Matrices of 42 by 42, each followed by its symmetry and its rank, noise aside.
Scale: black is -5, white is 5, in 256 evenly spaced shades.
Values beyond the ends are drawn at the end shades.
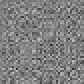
symmetric, rank three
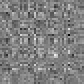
no symmetry, rank three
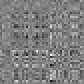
no symmetry, rank three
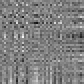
antisymmetric, rank two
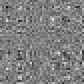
no symmetry, rank three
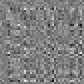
antisymmetric, rank two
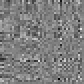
no symmetry, rank four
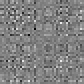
symmetric, rank three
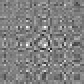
symmetric, rank three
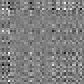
antisymmetric, rank two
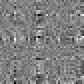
antisymmetric, rank two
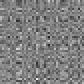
no symmetry, rank three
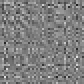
antisymmetric, rank four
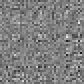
no symmetry, rank four
